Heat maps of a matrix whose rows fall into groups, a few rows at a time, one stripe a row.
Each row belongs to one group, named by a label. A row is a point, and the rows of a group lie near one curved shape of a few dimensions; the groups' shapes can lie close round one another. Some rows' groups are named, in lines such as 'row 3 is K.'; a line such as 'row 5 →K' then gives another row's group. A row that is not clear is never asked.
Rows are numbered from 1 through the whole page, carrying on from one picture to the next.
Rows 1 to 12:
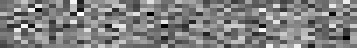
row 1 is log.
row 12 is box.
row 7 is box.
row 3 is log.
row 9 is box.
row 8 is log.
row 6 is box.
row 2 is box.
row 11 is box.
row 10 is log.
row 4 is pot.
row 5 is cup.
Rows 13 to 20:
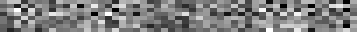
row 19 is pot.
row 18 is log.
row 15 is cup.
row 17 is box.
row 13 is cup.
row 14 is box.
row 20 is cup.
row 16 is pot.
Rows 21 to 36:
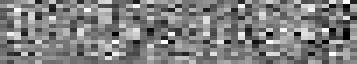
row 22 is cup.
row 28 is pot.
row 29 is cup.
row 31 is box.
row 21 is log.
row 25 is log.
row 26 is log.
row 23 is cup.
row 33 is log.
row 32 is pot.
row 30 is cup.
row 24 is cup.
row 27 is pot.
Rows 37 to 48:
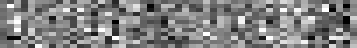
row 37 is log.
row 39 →pot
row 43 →log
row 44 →cup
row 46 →box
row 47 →pot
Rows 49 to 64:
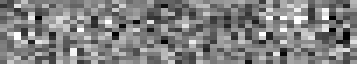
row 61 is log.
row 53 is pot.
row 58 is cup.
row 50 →pot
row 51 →cup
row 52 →cup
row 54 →pot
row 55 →pot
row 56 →pot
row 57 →cup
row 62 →box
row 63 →cup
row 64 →box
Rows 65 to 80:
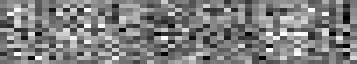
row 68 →box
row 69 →log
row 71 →cup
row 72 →pot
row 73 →pot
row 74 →box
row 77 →cup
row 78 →pot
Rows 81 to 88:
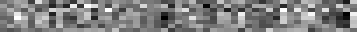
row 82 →log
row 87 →box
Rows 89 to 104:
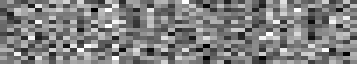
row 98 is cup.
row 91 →pot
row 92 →cup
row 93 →log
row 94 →box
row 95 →pot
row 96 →box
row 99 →box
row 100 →log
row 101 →pot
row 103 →log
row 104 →box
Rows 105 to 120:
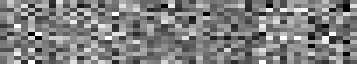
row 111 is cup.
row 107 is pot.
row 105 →box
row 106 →box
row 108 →log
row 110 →box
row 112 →log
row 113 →box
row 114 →pot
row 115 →cup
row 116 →box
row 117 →log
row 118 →cup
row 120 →cup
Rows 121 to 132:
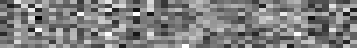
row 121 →pot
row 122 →box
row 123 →log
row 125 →cup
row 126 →cup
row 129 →pot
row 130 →log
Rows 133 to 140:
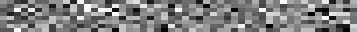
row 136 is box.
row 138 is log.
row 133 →pot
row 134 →log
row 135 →cup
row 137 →pot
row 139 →box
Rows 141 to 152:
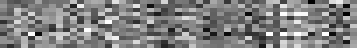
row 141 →box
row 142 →pot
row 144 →pot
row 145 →log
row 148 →log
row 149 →pot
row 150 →log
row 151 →cup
